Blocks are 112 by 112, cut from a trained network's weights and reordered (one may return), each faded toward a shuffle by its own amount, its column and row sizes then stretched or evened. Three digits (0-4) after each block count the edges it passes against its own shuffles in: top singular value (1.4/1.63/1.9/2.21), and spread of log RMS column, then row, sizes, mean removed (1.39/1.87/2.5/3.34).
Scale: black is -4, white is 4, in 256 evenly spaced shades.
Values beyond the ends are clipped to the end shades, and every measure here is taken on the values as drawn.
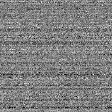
4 1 3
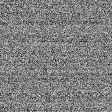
1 0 2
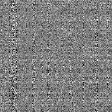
2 4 1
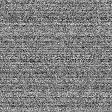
4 0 2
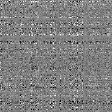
2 4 4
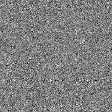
0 1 2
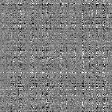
4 4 3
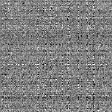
4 4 2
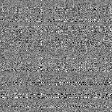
0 3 4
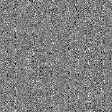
0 4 1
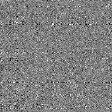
1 3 3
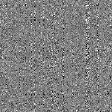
0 4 2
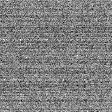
4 2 1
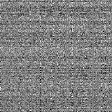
4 4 0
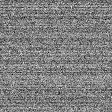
4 0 1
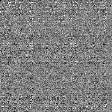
2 3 3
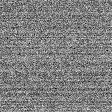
3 0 0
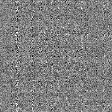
0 4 2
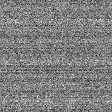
3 1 2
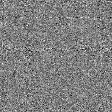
0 1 2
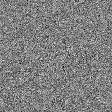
1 0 0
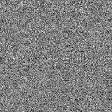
3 0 2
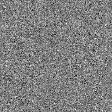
0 2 1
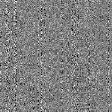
3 4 0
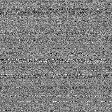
1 0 4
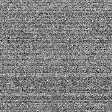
4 2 0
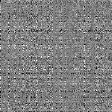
3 4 3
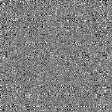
1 3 4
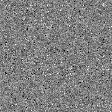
1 1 1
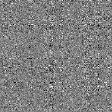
3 3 3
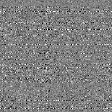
2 2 4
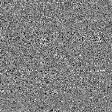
0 1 3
